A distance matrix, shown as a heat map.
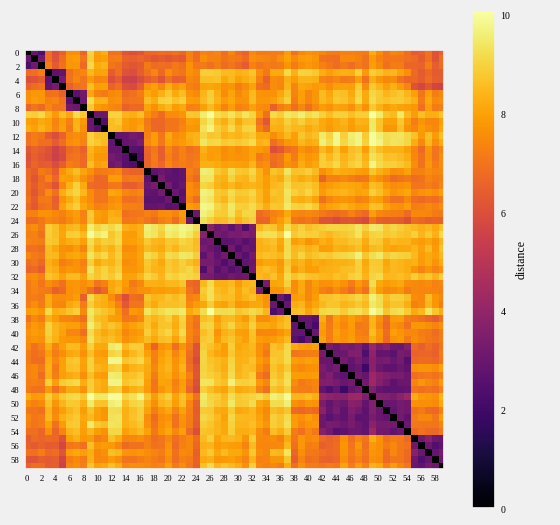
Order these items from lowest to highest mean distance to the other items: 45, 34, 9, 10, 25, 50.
45, 50, 34, 10, 25, 9
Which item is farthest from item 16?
49
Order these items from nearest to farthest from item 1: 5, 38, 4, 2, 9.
2, 4, 5, 38, 9
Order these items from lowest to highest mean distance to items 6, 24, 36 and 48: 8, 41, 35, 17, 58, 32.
8, 35, 58, 41, 17, 32
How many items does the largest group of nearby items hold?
13
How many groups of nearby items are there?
13
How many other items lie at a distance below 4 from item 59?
4
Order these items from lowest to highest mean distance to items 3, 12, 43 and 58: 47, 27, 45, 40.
45, 47, 40, 27
